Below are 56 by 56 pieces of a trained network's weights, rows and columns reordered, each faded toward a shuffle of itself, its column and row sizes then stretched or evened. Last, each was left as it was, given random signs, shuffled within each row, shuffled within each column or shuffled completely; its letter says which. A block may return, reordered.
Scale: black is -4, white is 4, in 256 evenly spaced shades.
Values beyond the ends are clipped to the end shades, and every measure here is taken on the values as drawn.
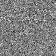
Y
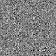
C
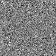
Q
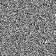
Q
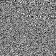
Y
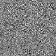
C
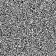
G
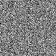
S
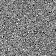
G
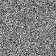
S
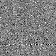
Y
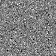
S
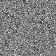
Y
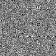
C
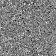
G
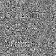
C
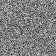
G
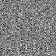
C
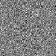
C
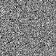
Q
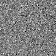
Y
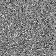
G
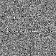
Q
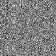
C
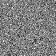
Y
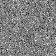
S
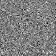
Q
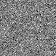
S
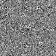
Q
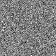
S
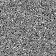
G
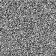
G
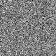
G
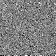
Y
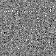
Q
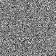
Q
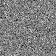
G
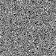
S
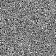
S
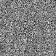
Q
